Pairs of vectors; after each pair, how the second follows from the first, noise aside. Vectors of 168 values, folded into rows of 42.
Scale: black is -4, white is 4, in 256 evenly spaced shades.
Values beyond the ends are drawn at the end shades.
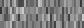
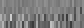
wrapped around, partly zeroed.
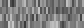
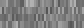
reversed, shrunk.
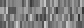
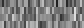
wrapped around.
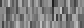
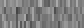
wrapped around, shrunk.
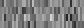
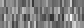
negated.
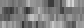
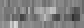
reversed, partly zeroed.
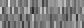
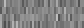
wrapped around, shrunk.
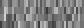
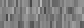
wrapped around, negated, shrunk.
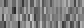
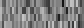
wrapped around.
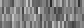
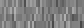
wrapped around, shrunk.
